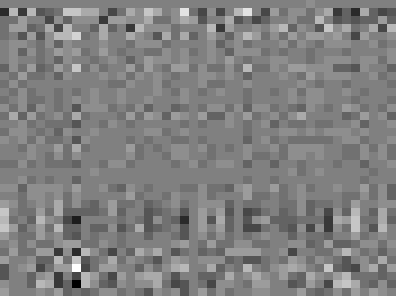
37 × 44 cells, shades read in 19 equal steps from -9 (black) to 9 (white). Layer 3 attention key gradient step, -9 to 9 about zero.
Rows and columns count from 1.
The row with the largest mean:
5
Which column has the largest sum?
2
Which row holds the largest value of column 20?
34
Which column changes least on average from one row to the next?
22
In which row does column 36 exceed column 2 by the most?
3
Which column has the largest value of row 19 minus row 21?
9
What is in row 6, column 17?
1
